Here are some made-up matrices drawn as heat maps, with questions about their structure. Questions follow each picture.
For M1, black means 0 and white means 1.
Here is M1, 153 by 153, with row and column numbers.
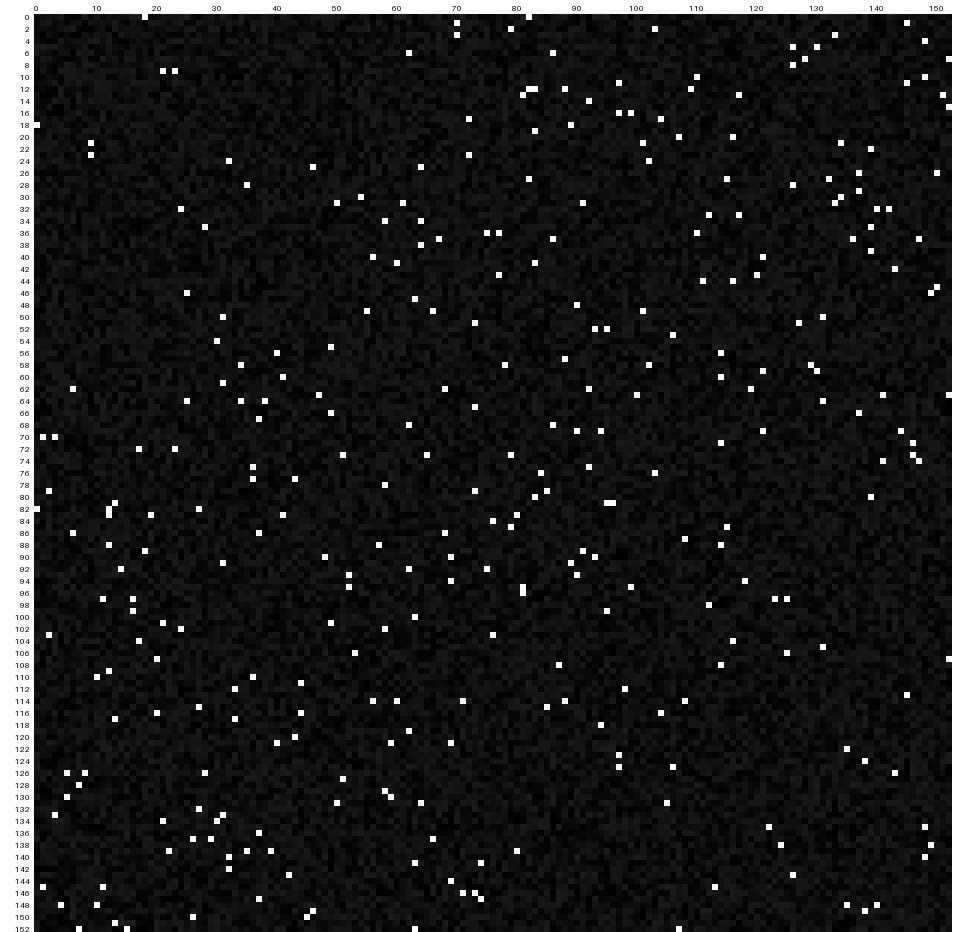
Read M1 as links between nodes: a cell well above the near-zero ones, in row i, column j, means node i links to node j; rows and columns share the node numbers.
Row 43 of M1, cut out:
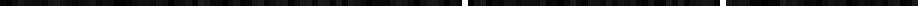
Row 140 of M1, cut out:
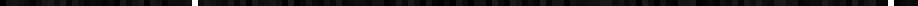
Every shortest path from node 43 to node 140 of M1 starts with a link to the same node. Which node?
node 77
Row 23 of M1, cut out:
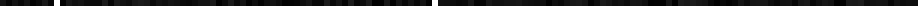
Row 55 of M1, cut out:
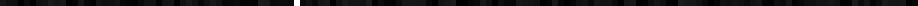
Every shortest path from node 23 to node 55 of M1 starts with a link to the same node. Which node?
node 9
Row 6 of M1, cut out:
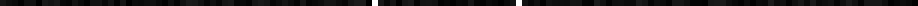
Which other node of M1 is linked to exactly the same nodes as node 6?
node 68
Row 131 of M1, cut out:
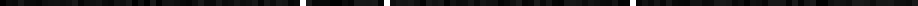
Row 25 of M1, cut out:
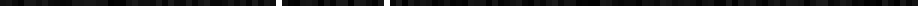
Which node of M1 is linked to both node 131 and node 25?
node 64
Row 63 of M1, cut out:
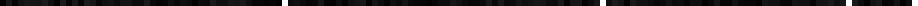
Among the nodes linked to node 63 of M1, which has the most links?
node 152
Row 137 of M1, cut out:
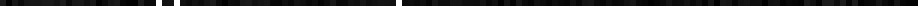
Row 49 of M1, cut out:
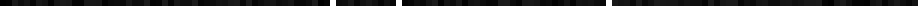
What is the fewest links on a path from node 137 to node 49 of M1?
2
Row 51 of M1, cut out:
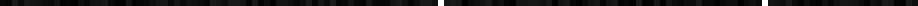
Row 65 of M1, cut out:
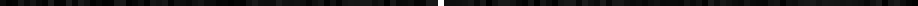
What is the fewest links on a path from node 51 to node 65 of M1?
2
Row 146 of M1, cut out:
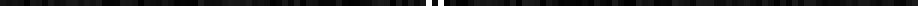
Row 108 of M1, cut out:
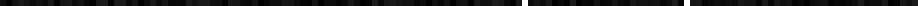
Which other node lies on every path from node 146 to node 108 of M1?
node 114
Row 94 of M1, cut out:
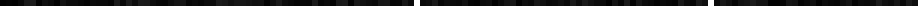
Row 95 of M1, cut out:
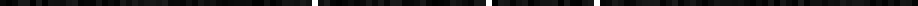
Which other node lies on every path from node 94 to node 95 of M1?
node 69
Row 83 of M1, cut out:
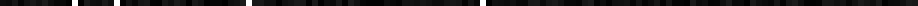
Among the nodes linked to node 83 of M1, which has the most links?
node 12
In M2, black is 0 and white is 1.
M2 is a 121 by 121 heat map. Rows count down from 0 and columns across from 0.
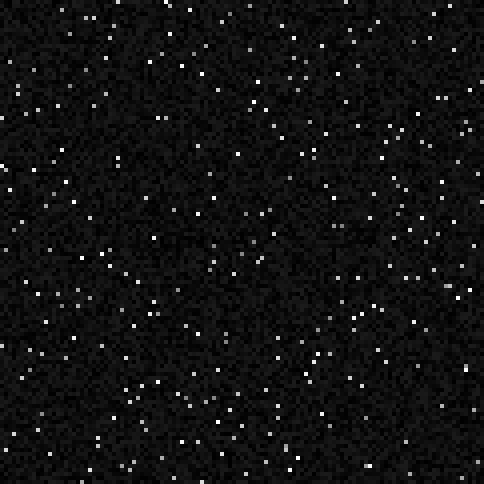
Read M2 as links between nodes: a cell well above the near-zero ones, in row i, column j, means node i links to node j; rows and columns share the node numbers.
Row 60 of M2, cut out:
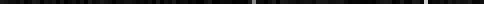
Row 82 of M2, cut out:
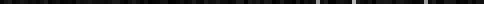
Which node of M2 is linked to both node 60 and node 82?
node 106
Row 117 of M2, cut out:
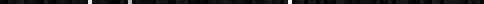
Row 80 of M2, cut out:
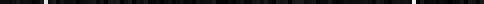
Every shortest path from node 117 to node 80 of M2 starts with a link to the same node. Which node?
node 32
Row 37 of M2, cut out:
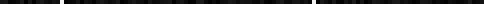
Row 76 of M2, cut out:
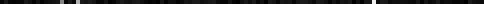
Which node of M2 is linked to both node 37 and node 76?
node 15
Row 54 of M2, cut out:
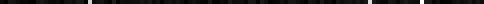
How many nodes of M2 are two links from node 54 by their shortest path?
5
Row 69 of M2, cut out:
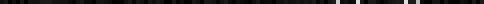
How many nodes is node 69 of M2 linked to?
4
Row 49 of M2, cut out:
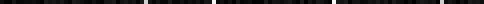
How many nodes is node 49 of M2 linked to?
4
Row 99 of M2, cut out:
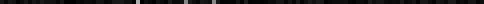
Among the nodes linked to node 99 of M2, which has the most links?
node 53
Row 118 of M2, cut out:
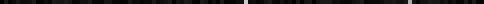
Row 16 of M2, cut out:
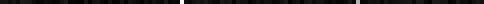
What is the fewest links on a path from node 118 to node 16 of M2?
6
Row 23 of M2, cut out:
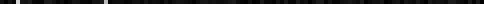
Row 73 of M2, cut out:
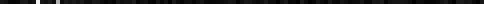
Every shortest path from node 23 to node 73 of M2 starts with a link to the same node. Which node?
node 26
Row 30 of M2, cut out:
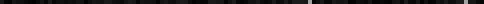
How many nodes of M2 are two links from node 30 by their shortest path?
3
